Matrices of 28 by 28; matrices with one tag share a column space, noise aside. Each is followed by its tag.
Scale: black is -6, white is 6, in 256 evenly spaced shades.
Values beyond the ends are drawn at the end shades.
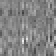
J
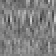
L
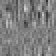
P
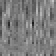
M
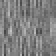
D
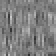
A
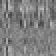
P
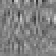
L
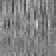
M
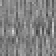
D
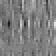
M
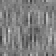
A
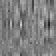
M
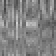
M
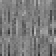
D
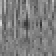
M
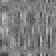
A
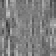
D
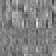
P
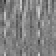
M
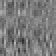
J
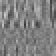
P
